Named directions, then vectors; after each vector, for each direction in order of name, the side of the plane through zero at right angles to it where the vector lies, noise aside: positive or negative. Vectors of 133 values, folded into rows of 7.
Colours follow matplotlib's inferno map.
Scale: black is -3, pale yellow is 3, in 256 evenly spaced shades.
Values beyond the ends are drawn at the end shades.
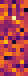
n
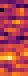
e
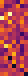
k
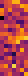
negative, negative, negative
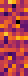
negative, negative, negative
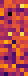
negative, negative, positive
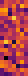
negative, negative, positive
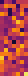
positive, negative, positive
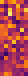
negative, positive, negative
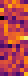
negative, negative, negative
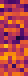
positive, positive, positive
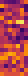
positive, positive, positive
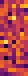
negative, negative, positive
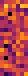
negative, negative, positive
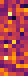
positive, positive, negative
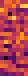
negative, negative, positive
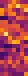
negative, negative, negative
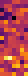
positive, negative, negative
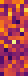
negative, positive, negative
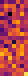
positive, negative, positive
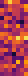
negative, negative, negative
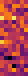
negative, positive, positive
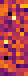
negative, negative, positive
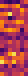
positive, positive, positive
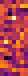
negative, negative, positive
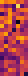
negative, positive, negative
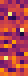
positive, positive, negative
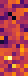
positive, negative, negative
